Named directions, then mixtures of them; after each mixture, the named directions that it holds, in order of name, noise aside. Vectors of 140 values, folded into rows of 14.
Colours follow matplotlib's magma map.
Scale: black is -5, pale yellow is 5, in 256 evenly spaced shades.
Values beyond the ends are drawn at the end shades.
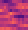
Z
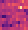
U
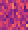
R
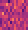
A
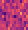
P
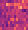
A, P, U.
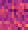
R, Z.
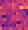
U.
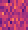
A.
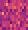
A, R.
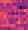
P, U, Z.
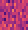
A, P.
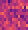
A, R, Z.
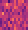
A.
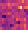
U.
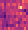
P, U.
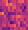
A, R, Z.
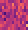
P, R.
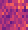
A, R, U.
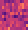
P, R, Z.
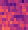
A, U, Z.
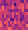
A, R, Z.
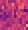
P, R, U.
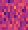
A, P, R.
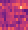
P, U, Z.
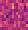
R.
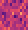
A, P.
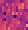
P, R, Z.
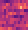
P, U, Z.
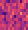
P.
